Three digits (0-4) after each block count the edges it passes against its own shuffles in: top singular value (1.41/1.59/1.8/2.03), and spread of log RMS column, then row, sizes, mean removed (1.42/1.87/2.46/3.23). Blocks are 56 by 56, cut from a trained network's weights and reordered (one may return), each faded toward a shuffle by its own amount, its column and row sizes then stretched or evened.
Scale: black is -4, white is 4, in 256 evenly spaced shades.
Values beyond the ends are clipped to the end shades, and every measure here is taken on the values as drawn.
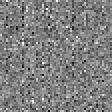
2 2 0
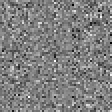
0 2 1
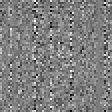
3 4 0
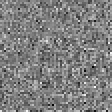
3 1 1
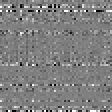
3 0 4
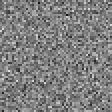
2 0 0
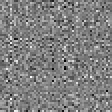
3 3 2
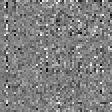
0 3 2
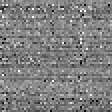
2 1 2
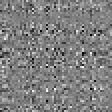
4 3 3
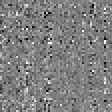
0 3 2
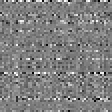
3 0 4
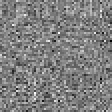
4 2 1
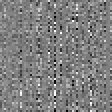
3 4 0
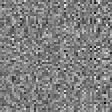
3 3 0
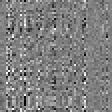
4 4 1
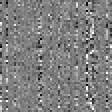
2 4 0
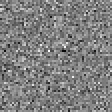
1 0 1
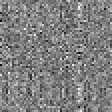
3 2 0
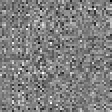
4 3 0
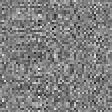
4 2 0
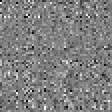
1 3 3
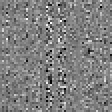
1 4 0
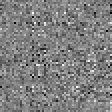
2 2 2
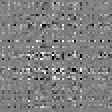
3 3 4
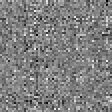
2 2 2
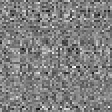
4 0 3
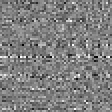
3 0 3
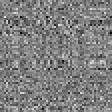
4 1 3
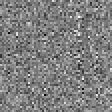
2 2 0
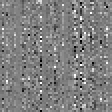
1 4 0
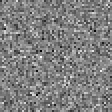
0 0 1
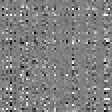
3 4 3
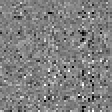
1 2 2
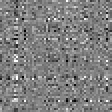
4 3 3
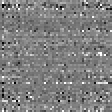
1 2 3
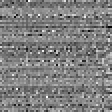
3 0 2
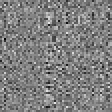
4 3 1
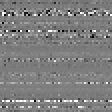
3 0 4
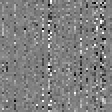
0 4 0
